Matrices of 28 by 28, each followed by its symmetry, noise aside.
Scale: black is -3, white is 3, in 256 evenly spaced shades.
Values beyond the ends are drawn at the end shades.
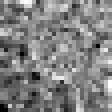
symmetric across the other diagonal.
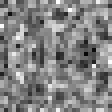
mirrored top to bottom.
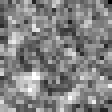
symmetric across the other diagonal.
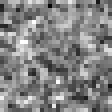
no symmetry.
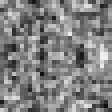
mirrored top to bottom.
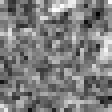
symmetric across the other diagonal.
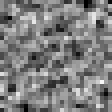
same after a half turn.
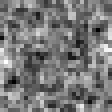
same after a half turn.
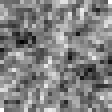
same after a half turn.
